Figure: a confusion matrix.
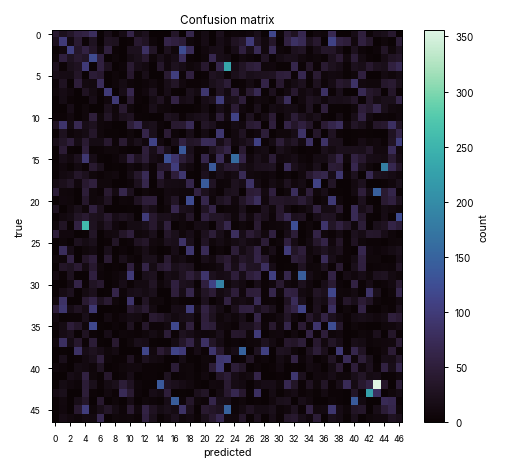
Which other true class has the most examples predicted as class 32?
23
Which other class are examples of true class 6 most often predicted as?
40
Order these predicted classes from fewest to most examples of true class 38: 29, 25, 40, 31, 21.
29, 31, 40, 21, 25
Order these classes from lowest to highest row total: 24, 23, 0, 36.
36, 24, 0, 23
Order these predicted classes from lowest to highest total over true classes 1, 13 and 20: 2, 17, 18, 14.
14, 2, 17, 18
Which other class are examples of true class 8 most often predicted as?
22
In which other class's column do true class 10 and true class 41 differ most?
24
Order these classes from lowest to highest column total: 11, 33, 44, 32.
11, 44, 33, 32
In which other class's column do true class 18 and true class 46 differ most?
20
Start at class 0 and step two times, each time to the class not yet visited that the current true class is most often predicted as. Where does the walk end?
33
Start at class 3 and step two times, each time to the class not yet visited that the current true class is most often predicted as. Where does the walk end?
16
